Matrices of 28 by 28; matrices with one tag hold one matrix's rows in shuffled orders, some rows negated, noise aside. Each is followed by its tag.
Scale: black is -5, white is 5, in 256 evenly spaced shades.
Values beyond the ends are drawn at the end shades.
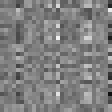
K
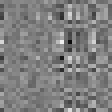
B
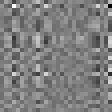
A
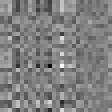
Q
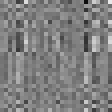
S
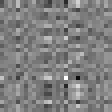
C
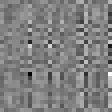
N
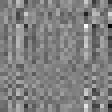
S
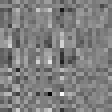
Q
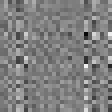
S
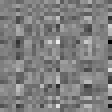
K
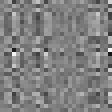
A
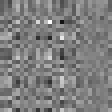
Q
